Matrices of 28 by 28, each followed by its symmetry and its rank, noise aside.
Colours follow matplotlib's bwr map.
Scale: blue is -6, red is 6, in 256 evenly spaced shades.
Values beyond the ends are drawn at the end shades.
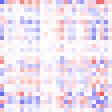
no symmetry, rank two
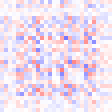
antisymmetric, rank two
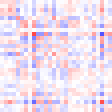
symmetric, rank two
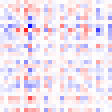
antisymmetric, rank two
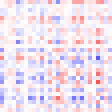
antisymmetric, rank two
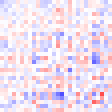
symmetric, rank three
